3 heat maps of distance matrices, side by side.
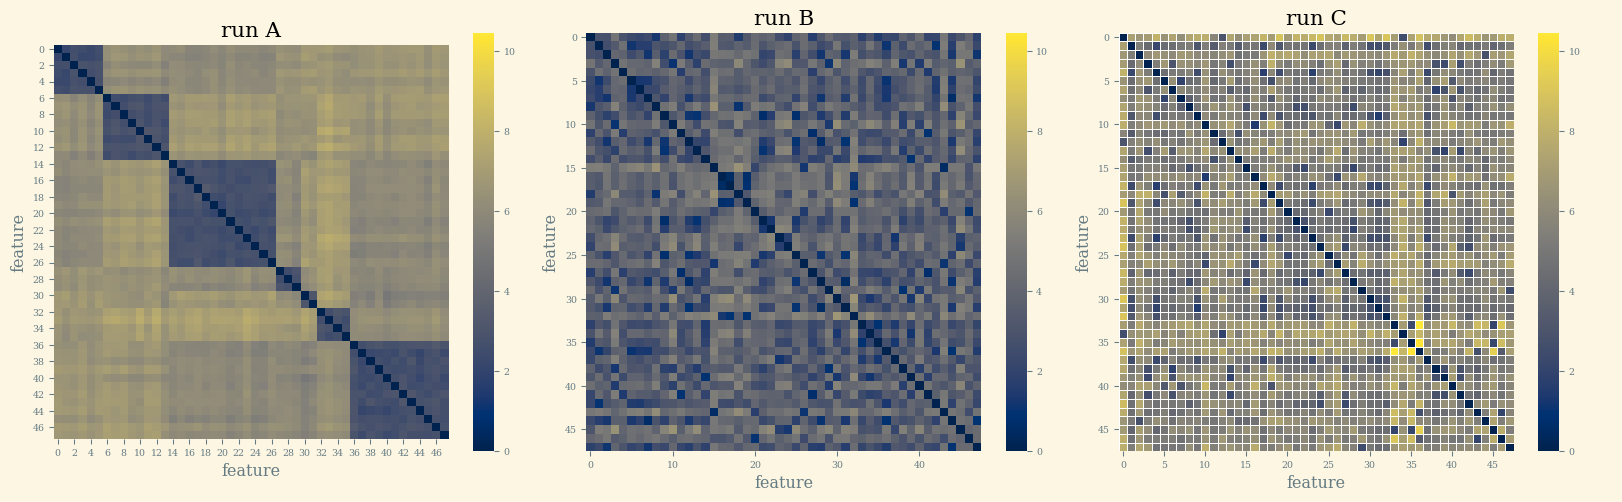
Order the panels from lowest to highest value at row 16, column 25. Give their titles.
run A, run C, run B
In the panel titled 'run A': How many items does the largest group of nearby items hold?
13
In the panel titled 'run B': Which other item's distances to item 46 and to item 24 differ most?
20
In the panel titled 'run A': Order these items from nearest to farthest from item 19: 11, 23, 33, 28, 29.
23, 29, 28, 11, 33
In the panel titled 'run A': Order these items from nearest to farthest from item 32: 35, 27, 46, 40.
35, 40, 46, 27
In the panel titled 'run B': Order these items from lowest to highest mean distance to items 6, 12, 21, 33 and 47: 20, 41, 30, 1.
1, 41, 30, 20
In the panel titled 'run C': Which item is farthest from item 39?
18
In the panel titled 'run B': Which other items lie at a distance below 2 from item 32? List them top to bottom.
16, 17, 19
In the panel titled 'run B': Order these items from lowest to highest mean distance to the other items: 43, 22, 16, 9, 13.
9, 13, 22, 16, 43
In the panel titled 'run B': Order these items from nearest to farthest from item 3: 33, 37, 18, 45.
33, 37, 18, 45
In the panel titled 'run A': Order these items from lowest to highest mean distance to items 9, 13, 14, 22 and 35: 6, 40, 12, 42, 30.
6, 12, 40, 42, 30
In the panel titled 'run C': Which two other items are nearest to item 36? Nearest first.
43, 46
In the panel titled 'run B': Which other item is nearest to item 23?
37
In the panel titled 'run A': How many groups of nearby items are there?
7
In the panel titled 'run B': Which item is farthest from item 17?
30
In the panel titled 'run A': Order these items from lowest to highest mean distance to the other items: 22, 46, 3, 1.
22, 46, 1, 3
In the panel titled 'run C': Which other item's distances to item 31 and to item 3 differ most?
9
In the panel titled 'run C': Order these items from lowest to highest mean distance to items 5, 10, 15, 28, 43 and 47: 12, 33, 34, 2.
12, 2, 34, 33
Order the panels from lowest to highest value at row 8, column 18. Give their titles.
run B, run C, run A
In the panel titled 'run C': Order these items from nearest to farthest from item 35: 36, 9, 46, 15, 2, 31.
31, 9, 15, 2, 46, 36
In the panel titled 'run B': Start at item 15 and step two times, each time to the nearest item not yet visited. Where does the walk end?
26
